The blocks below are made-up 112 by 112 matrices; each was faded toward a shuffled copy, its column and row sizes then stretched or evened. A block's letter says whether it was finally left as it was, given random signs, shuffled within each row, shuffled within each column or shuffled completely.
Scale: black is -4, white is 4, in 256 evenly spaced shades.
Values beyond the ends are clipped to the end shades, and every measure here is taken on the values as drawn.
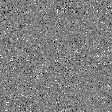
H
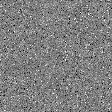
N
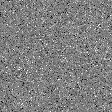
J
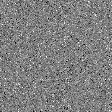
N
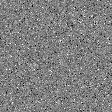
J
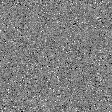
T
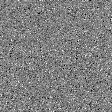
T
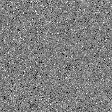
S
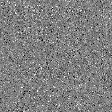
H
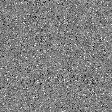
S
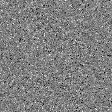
N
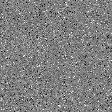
S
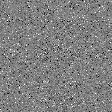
H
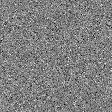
J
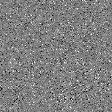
H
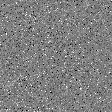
J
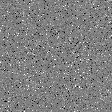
J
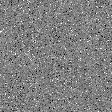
N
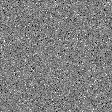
J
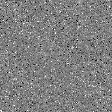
H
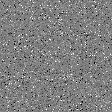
S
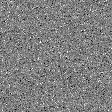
J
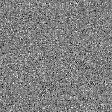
H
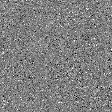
S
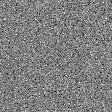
J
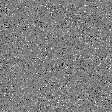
S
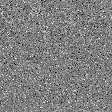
T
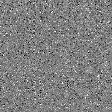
H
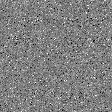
T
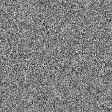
H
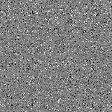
H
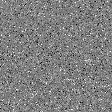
T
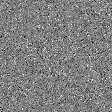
J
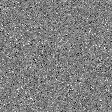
J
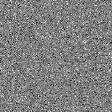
H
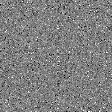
H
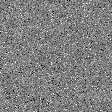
J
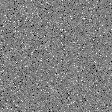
N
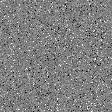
N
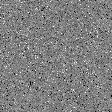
J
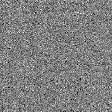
H
